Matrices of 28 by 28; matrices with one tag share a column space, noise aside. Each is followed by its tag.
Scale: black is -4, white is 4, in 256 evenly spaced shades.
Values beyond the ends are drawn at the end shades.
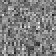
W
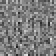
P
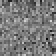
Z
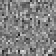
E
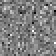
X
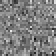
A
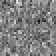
Z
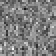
W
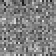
Z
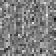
E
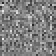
X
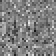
P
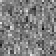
W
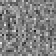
X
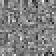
Z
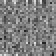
Z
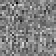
X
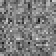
Z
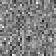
A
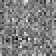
P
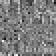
Z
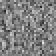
X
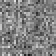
P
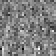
W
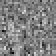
W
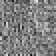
P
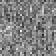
W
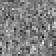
W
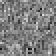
W
